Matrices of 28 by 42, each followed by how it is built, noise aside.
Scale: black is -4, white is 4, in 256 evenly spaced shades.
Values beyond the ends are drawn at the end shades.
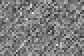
Hankel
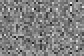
low rank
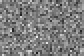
noise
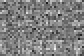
blocks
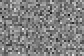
repeating rows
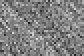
Toeplitz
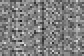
repeating rows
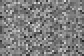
repeating rows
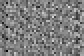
repeating rows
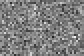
noise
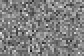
noise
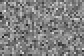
noise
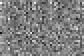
low rank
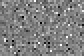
sparse
